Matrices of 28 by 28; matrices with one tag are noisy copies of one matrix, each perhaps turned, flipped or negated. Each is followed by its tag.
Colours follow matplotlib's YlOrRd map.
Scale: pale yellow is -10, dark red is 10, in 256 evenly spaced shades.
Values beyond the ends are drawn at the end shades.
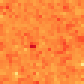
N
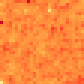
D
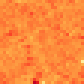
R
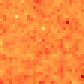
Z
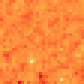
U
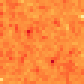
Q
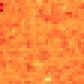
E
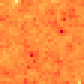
Q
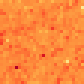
Z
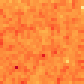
Z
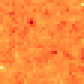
Q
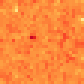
N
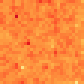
Z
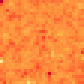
D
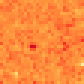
N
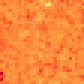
E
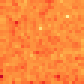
Z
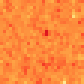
N
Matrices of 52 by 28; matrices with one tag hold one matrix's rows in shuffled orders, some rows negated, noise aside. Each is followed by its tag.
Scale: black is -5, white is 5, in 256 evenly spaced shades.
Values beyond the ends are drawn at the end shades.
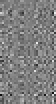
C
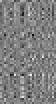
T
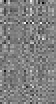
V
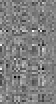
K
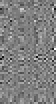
C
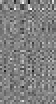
T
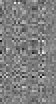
K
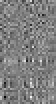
V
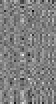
T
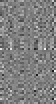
C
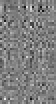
V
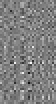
T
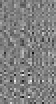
T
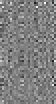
C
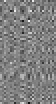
T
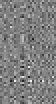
T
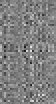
V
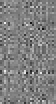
V
